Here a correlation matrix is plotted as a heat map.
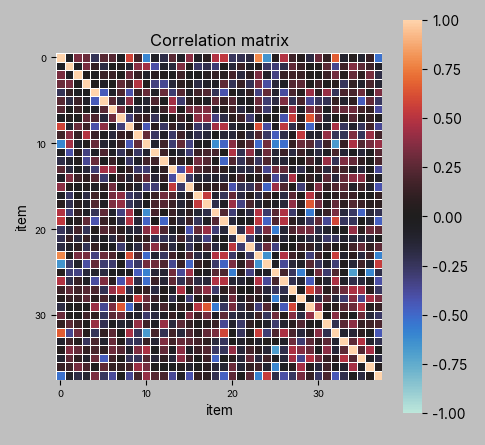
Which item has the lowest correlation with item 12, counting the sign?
19
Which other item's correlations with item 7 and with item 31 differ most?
29
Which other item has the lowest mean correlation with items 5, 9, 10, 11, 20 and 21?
25
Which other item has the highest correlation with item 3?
9
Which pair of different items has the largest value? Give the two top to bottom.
0, 23
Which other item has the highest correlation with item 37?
24
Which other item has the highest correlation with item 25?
15
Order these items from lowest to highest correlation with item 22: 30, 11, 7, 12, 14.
7, 30, 14, 12, 11
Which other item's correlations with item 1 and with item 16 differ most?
17
